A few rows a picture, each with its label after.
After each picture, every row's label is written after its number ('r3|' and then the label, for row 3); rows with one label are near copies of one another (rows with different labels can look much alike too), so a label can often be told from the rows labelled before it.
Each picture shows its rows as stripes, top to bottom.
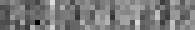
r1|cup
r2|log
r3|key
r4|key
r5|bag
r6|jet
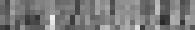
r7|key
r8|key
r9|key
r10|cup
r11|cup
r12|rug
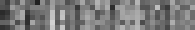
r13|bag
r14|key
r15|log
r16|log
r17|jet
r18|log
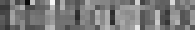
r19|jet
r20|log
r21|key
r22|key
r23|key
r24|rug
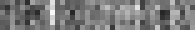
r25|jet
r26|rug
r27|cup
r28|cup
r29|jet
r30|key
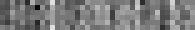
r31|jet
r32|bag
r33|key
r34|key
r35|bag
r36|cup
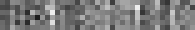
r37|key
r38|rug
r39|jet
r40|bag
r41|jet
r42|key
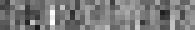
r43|key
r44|log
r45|cup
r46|cup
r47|jet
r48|bag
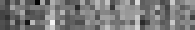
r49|bag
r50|key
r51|log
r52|rug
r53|jet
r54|rug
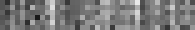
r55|rug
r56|jet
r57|rug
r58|bag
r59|jet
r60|key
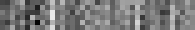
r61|log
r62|bag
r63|cup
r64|jet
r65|bag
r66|jet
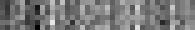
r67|log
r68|bag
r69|bag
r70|log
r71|cup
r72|bag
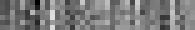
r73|bag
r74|bag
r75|jet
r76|cup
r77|bag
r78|cup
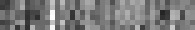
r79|log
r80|log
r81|cup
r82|cup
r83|log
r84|jet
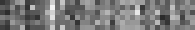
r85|log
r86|jet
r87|rug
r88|cup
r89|key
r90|log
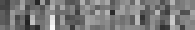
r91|bag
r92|log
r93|key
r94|jet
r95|jet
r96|cup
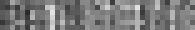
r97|key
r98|rug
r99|jet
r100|jet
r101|log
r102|jet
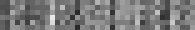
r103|key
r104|log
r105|key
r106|cup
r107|jet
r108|key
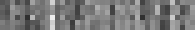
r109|jet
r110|key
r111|key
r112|jet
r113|cup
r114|cup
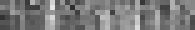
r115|jet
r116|cup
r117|key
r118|rug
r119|rug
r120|rug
